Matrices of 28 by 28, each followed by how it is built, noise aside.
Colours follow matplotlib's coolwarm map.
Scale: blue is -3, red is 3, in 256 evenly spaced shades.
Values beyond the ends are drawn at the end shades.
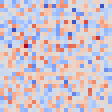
noise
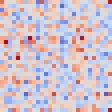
blocks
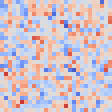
blocks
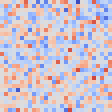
noise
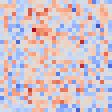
blocks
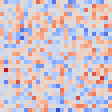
blocks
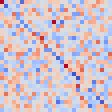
diagonal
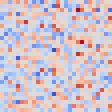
repeating rows
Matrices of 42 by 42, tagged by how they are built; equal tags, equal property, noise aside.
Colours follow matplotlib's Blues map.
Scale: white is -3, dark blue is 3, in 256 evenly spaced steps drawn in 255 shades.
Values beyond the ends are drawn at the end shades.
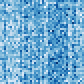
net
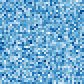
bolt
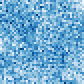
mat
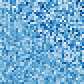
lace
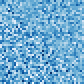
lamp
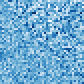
lace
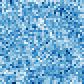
mat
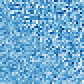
lace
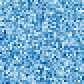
bolt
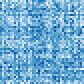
net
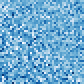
lamp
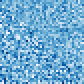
lamp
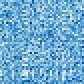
net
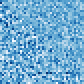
lamp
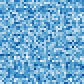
net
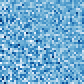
lamp
